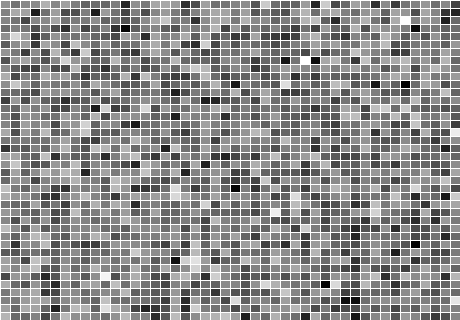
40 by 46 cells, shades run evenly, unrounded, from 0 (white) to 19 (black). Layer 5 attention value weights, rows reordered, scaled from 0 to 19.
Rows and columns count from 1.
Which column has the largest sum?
36
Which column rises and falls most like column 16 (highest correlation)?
6
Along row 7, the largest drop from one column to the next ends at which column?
9
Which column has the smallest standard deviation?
44
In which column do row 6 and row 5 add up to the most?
4
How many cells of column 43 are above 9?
25
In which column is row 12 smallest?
45
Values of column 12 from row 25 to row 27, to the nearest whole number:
15 6 10
